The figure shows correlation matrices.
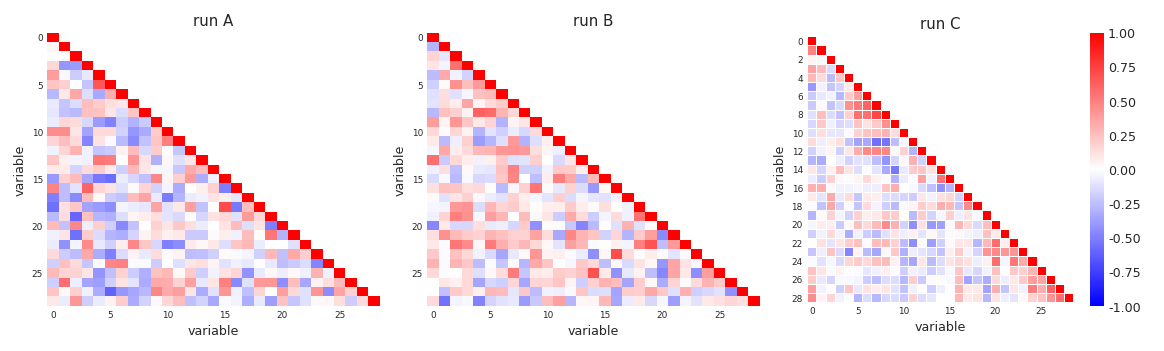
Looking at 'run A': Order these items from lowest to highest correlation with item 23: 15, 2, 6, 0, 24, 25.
24, 2, 6, 15, 0, 25
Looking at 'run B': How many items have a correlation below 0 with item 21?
7
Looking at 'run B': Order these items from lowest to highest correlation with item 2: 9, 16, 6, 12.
6, 12, 16, 9
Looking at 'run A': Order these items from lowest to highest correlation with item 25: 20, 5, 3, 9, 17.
17, 5, 20, 3, 9
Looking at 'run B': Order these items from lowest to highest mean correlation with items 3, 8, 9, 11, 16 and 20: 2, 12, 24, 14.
14, 24, 12, 2
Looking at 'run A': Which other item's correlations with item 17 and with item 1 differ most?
10
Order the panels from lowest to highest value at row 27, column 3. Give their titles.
run C, run A, run B
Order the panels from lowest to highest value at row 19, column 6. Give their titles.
run A, run C, run B
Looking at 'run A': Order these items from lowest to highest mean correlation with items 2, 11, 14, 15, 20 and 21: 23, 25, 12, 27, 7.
7, 23, 25, 12, 27
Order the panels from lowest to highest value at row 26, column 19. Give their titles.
run C, run B, run A
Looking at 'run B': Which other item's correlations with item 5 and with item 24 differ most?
8
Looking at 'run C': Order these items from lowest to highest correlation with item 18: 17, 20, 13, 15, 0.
20, 0, 13, 15, 17
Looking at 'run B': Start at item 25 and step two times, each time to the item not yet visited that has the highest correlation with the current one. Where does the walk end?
7
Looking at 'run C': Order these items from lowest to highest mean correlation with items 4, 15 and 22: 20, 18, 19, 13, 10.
13, 10, 18, 19, 20
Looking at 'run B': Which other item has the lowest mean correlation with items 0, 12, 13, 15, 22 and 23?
20
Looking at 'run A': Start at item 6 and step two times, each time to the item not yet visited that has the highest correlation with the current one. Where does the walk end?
5
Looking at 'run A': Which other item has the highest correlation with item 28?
2
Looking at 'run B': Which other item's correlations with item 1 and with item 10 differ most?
28
